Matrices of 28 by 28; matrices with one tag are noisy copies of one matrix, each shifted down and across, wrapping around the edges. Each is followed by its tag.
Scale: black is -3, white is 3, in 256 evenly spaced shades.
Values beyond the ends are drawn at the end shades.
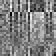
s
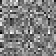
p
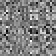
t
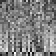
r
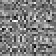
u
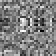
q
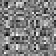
p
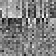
r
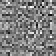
u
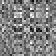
t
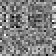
q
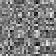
p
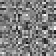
p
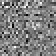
u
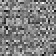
u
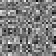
p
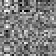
q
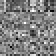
q
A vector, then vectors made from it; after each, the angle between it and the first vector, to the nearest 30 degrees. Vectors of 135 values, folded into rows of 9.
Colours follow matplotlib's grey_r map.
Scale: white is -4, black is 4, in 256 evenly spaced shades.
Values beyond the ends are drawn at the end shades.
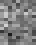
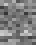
120 degrees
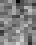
90 degrees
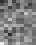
60 degrees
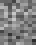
30 degrees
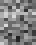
30 degrees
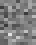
150 degrees
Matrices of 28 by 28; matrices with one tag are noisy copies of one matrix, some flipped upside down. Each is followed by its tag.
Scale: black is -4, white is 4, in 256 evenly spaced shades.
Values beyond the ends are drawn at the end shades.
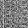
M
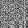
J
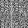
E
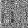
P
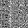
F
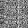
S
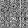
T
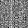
E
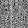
E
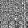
J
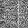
S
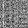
M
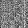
J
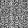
E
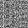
M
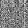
J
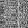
S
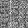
F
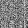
J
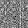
T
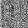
P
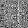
S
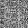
S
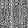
E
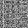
M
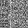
F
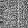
S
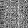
S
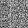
F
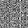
T
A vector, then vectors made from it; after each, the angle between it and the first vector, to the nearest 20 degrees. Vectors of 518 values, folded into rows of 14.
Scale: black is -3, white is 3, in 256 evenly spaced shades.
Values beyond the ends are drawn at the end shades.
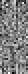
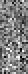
100 degrees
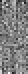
20 degrees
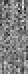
80 degrees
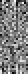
20 degrees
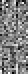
20 degrees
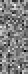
100 degrees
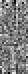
160 degrees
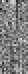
40 degrees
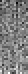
40 degrees
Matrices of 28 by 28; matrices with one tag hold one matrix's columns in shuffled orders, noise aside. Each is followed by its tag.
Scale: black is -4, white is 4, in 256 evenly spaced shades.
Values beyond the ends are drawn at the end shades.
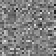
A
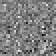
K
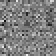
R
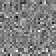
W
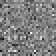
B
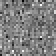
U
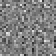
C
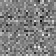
R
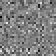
W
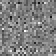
W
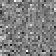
B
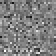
W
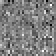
U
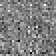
K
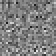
W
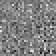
K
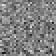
K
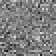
B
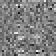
B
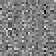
A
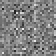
A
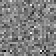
B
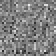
K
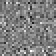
W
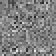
W
